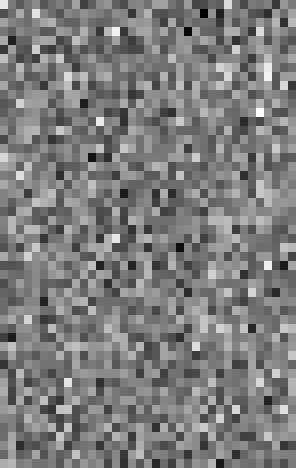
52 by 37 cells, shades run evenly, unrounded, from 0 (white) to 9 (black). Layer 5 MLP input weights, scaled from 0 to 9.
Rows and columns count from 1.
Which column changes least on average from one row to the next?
19
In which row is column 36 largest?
30
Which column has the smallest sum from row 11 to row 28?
33
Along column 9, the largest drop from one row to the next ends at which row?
43
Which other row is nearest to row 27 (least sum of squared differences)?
4
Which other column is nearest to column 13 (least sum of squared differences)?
36
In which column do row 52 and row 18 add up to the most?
14
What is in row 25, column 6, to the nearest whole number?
6
